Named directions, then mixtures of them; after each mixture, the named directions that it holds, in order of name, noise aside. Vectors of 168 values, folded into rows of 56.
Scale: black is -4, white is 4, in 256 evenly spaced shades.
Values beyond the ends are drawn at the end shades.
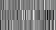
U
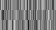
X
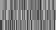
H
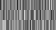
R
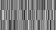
U, X.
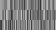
H.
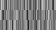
H, X.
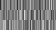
R.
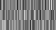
R.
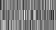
R, U.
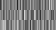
R.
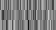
X.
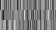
R, X.
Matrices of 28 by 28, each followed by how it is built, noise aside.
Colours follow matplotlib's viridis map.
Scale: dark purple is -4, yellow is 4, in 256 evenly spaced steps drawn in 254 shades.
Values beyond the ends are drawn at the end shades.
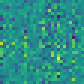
uneven columns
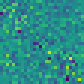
banded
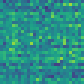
blocks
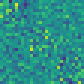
block diagonal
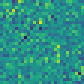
block diagonal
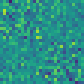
block diagonal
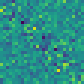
banded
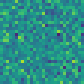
blocks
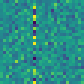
uneven columns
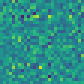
low rank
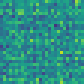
blocks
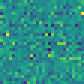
uneven rows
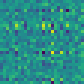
low rank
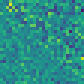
upper triangular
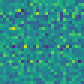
uneven rows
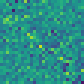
block diagonal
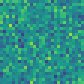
blocks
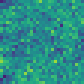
smooth
